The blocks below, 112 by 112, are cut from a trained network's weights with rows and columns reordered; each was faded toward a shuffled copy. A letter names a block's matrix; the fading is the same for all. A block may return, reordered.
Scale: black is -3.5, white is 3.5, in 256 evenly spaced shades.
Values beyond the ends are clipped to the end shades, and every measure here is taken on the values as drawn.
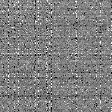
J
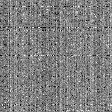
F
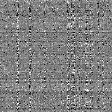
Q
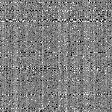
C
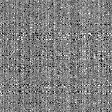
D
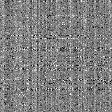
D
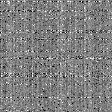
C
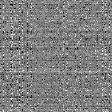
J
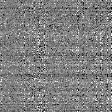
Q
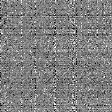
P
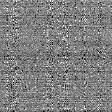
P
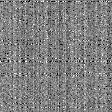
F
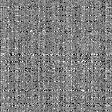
D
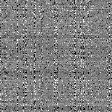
J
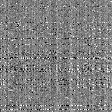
C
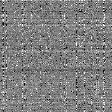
J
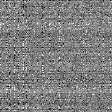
P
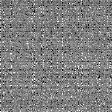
Q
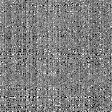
D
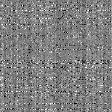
C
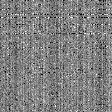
F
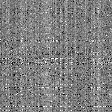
D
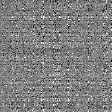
Q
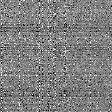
Q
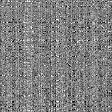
F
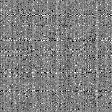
C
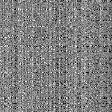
F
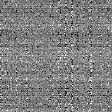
P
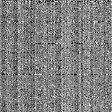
F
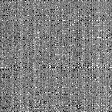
D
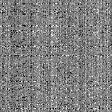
F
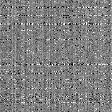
C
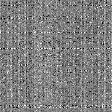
D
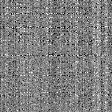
F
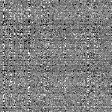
P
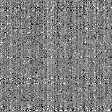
D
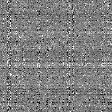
J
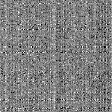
F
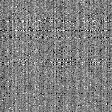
F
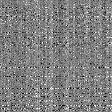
C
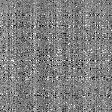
D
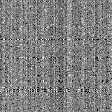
F
